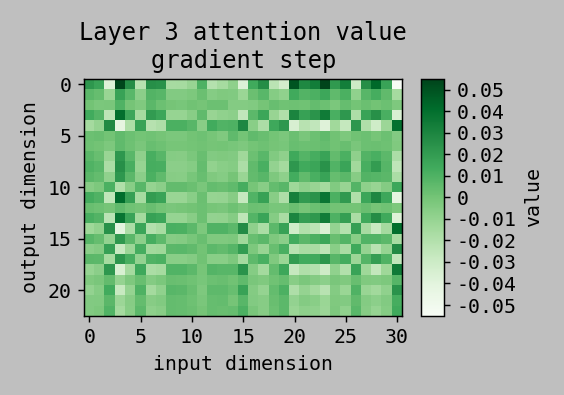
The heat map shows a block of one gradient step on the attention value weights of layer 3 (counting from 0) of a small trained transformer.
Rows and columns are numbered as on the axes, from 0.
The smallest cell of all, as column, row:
30, 0
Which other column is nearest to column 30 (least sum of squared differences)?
15
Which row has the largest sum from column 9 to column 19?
4
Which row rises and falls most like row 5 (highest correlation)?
12
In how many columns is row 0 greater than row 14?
18
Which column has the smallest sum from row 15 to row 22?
3
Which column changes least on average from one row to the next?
11
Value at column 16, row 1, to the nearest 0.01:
0
